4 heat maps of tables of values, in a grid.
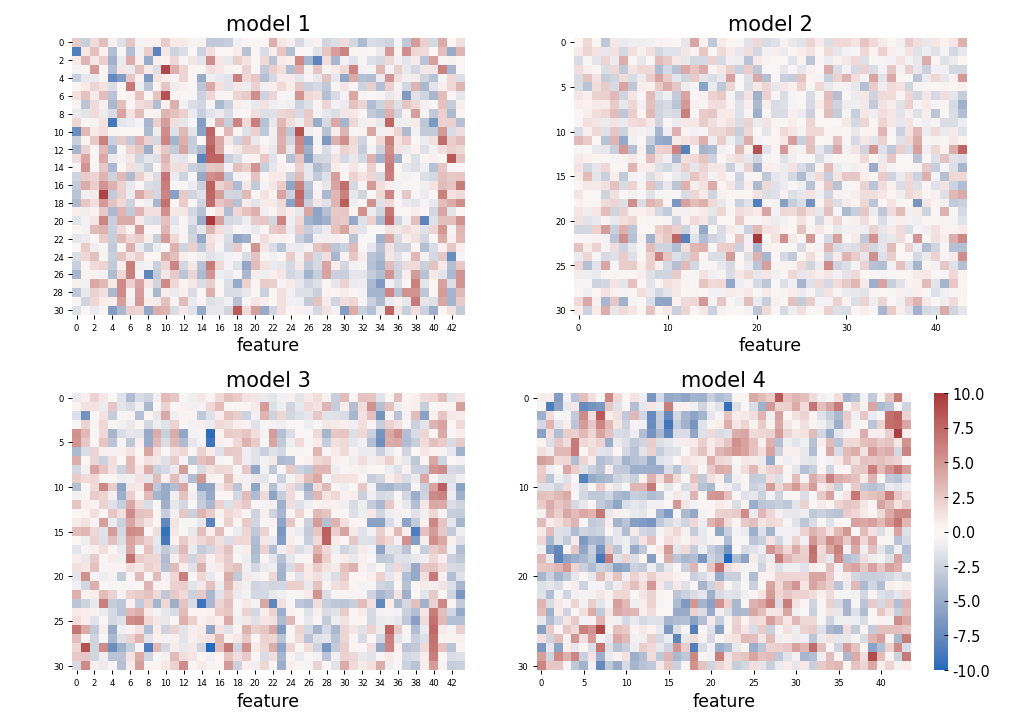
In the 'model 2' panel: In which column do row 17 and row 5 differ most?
14
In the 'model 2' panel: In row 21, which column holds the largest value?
3
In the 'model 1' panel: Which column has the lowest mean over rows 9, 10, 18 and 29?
14
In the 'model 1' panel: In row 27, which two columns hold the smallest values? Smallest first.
34, 18
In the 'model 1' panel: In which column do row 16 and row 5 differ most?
6
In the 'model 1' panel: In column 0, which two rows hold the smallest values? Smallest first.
1, 10
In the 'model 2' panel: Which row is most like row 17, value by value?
0
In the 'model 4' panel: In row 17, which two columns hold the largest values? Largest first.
32, 35
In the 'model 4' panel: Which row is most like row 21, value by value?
10
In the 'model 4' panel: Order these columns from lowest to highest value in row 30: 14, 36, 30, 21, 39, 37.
30, 36, 14, 21, 37, 39
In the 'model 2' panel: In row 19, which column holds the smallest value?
30
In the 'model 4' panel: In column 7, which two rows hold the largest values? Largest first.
26, 2
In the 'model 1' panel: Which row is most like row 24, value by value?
8
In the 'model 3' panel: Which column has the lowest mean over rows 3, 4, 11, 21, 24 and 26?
23
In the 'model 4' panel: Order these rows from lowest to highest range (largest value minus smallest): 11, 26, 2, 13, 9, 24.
24, 11, 13, 9, 2, 26
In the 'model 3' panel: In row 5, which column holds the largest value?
0
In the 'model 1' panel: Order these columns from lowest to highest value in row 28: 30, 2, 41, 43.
30, 2, 43, 41
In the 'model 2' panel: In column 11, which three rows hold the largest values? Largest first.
22, 12, 10
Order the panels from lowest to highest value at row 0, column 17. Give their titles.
model 4, model 1, model 2, model 3
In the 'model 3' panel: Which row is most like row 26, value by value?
27
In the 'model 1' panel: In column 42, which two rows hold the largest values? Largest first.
13, 18
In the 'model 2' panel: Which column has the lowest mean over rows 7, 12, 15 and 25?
35
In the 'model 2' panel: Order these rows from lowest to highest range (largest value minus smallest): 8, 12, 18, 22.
8, 18, 12, 22
